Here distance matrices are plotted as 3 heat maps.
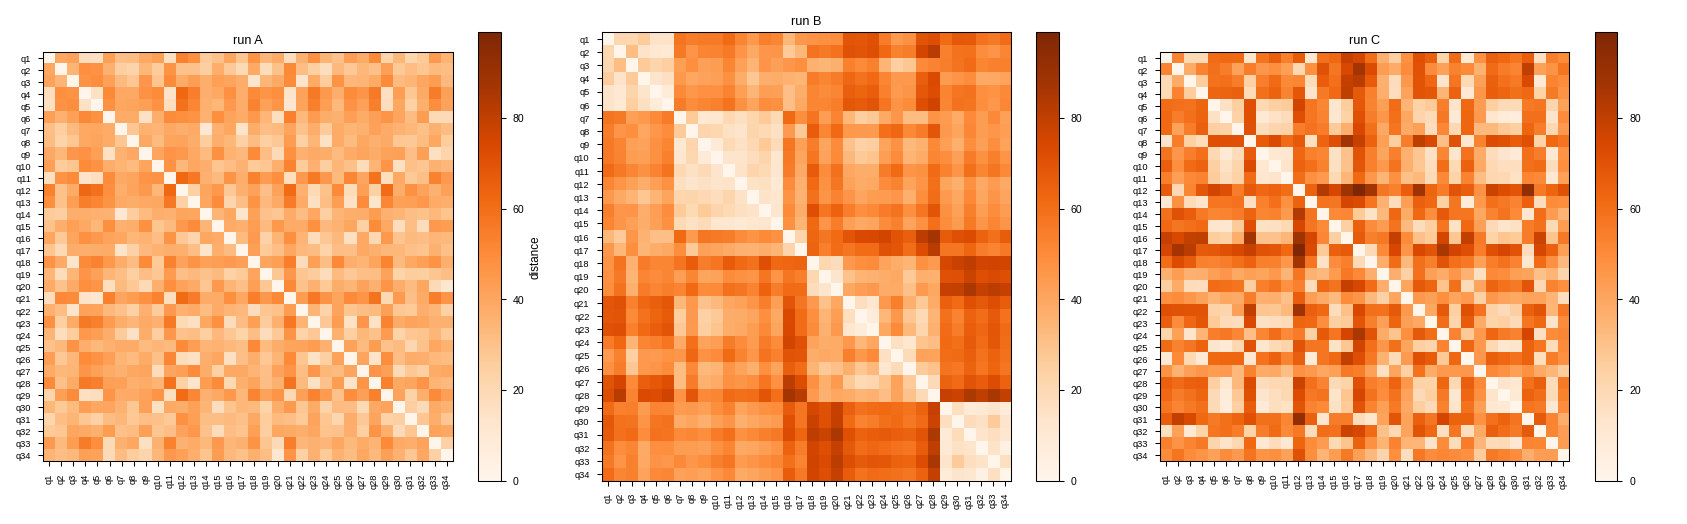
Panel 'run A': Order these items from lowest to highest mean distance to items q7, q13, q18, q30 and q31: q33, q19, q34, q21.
q19, q34, q33, q21
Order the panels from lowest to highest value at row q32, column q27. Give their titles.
run A, run C, run B
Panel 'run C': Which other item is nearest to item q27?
q19
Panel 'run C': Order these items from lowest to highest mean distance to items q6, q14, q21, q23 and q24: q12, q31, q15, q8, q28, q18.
q15, q28, q18, q31, q8, q12
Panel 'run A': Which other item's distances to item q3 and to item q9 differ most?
q18
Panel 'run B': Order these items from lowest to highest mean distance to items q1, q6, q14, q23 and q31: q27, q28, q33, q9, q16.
q9, q33, q16, q27, q28
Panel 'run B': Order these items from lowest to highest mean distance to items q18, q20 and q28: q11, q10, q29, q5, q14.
q10, q5, q11, q14, q29
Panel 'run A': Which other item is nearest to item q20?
q34
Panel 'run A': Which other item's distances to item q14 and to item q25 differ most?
q7
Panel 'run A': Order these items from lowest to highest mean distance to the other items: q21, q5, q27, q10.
q10, q27, q5, q21
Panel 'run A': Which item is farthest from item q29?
q12
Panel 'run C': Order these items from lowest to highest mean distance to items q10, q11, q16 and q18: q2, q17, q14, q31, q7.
q7, q14, q31, q17, q2
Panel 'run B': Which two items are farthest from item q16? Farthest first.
q28, q27
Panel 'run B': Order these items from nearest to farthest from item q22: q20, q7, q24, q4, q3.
q7, q24, q20, q3, q4
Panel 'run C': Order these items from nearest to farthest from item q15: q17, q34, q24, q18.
q34, q18, q24, q17
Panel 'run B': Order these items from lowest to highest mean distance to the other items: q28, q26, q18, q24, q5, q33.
q26, q5, q24, q33, q18, q28
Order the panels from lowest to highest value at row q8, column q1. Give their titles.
run C, run A, run B
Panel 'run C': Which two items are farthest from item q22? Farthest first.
q12, q8
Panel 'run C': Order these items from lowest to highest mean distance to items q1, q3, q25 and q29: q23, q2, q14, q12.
q23, q2, q14, q12
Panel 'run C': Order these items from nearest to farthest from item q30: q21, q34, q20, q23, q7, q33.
q33, q23, q7, q21, q34, q20
